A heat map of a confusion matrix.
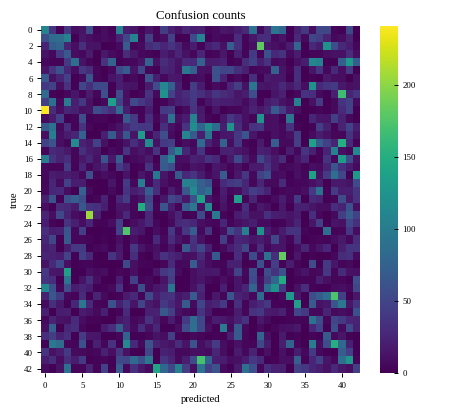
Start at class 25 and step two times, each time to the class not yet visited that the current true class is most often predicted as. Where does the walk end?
29
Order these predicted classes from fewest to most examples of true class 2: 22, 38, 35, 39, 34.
35, 22, 39, 34, 38
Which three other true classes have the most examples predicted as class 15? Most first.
42, 18, 7
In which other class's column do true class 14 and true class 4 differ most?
41
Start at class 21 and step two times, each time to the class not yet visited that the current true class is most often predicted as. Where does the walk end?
3
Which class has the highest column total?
20
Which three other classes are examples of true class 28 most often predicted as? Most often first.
32, 30, 23
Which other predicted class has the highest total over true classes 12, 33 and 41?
21
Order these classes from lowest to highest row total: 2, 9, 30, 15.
30, 15, 9, 2
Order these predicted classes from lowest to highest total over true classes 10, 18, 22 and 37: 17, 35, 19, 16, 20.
35, 17, 16, 19, 20
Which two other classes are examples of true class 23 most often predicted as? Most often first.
6, 41
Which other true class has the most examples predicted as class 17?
16
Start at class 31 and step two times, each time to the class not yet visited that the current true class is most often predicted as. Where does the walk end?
0
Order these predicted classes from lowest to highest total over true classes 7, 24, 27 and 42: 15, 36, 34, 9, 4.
9, 4, 34, 36, 15
